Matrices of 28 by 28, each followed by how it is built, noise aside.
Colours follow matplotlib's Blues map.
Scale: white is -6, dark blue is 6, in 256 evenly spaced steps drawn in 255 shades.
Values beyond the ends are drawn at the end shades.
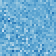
lower triangular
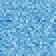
uneven rows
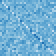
diagonal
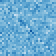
diagonal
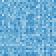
blocks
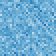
Toeplitz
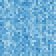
blocks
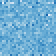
uneven rows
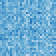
blocks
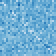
diagonal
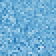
lower triangular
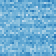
blocks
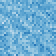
Toeplitz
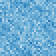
Toeplitz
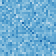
diagonal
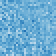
lower triangular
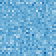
uneven rows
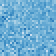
lower triangular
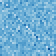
diagonal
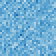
Hankel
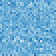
uneven rows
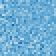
lower triangular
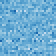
uneven rows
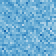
Toeplitz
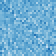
diagonal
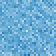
Toeplitz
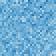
Hankel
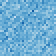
Hankel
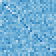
diagonal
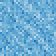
Toeplitz
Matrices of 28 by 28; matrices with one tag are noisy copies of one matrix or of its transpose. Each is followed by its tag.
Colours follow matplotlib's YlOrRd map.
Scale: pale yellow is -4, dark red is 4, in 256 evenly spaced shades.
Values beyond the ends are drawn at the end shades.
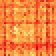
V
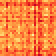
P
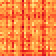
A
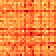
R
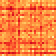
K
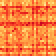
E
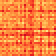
R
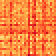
R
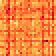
K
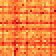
A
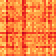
E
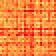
R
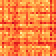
A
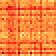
K
